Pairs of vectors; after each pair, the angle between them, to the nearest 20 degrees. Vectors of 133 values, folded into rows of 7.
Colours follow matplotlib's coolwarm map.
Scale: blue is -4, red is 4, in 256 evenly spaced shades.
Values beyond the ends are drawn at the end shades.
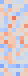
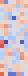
120 degrees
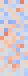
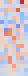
40 degrees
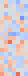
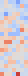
40 degrees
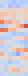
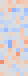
120 degrees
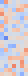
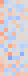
120 degrees
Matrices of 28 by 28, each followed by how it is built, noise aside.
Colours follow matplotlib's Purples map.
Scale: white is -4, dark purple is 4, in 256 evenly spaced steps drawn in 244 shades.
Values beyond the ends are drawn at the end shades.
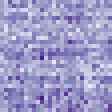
blocks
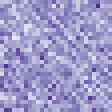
Toeplitz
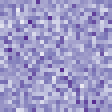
noise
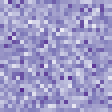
noise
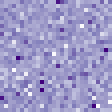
sparse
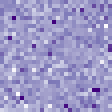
sparse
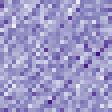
Hankel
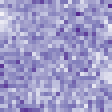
smooth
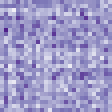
blocks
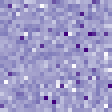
sparse
